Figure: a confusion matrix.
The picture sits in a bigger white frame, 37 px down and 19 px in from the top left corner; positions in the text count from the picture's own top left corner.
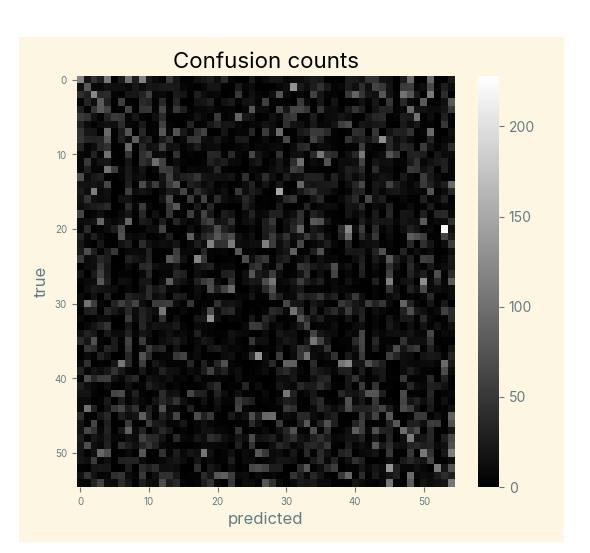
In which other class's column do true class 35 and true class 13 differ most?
34
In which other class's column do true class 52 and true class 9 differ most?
45
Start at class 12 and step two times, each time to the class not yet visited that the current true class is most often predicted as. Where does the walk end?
48
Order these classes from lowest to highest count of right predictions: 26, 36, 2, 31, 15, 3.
26, 36, 15, 3, 31, 2
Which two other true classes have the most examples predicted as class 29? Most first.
15, 7
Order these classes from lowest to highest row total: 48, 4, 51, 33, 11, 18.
33, 51, 18, 11, 48, 4
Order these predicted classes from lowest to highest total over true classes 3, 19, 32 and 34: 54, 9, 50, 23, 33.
23, 33, 9, 54, 50
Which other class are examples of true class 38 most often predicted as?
39
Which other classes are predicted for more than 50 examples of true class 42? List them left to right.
5, 6, 16, 30, 43, 47
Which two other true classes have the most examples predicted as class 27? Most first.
22, 45
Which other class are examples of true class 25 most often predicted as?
37
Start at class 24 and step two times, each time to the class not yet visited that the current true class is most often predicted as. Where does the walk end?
14
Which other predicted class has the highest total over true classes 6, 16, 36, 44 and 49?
1
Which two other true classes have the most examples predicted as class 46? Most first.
36, 10
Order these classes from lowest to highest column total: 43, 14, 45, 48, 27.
27, 14, 43, 45, 48
